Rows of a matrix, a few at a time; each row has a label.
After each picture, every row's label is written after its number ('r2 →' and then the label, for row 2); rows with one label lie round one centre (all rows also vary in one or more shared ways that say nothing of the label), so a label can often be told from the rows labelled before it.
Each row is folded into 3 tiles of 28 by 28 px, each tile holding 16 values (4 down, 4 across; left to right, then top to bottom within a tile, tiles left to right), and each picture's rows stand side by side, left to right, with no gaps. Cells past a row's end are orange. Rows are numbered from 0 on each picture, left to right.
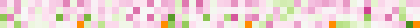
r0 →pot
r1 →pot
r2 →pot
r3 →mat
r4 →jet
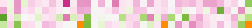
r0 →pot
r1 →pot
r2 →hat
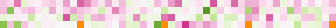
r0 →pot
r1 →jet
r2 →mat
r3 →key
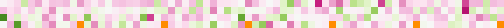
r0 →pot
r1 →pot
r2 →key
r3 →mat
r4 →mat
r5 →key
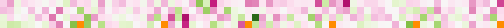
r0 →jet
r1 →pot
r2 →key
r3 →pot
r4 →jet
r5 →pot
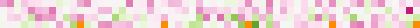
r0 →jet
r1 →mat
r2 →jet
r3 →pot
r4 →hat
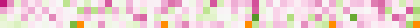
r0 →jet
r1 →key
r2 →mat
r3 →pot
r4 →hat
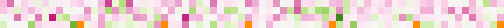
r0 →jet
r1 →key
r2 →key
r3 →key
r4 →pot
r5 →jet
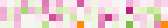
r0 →key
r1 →key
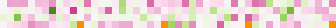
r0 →hat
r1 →mat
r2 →pot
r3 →mat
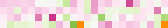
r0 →jet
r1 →hat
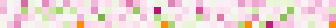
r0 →key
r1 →hat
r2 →jet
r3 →mat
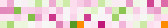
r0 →jet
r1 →mat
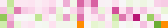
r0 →pot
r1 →jet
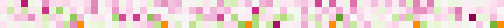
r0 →key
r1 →jet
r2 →jet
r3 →pot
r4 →pot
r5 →jet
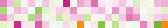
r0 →mat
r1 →jet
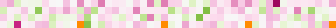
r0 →mat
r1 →pot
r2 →mat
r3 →key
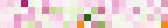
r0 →key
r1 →pot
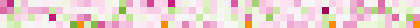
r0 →jet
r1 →mat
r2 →mat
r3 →hat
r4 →key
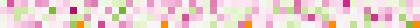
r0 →hat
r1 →mat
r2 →key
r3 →key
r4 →jet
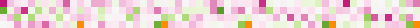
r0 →mat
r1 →hat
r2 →hat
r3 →jet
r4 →jet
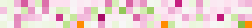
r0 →key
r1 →key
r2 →jet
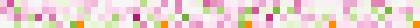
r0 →jet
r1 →jet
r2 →hat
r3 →key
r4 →hat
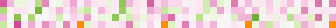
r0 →mat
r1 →mat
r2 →mat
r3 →pot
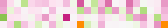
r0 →pot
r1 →key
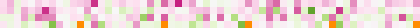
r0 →jet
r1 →pot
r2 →jet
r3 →key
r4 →pot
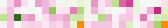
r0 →hat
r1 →hat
